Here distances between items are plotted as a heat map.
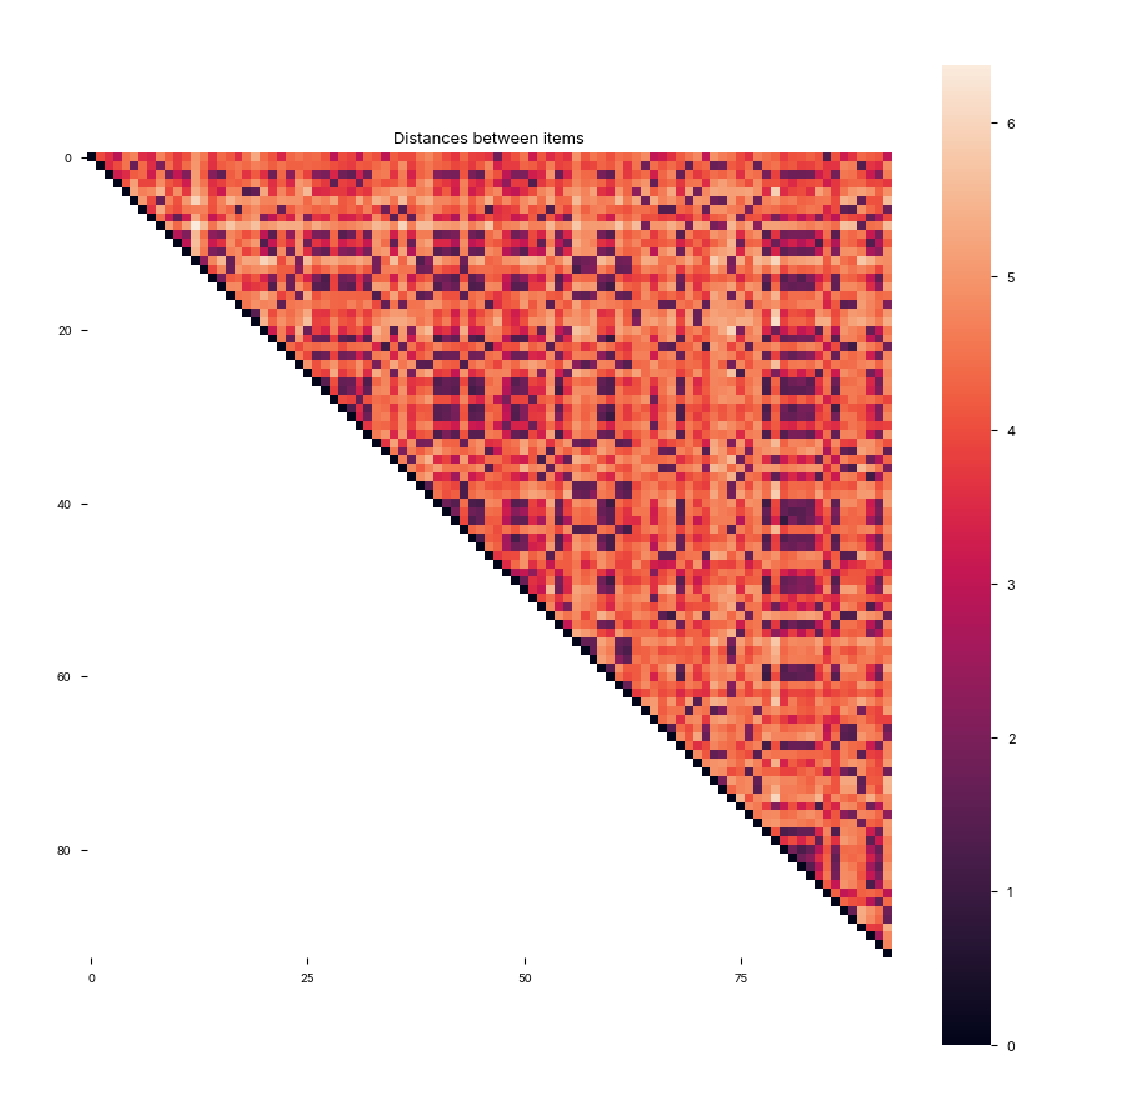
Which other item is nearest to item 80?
42
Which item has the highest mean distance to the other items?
8
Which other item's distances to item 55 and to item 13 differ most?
56
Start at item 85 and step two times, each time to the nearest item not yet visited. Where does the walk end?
47
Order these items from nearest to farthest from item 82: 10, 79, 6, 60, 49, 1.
60, 49, 10, 79, 1, 6
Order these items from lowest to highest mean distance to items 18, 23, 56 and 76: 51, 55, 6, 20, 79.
6, 51, 55, 20, 79
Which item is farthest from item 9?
12
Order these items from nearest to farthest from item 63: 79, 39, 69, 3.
39, 3, 69, 79
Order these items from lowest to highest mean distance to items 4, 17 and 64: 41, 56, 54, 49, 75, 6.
6, 49, 54, 41, 75, 56
